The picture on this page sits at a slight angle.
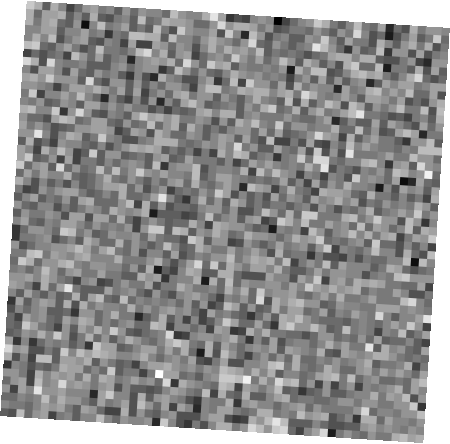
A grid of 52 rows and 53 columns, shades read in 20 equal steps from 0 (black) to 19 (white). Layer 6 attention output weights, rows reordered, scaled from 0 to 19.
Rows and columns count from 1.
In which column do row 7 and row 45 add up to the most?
21
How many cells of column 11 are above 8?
37
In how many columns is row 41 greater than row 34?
21
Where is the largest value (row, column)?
46, 20
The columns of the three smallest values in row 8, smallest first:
44, 18, 34
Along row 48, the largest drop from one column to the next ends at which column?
53
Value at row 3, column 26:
15
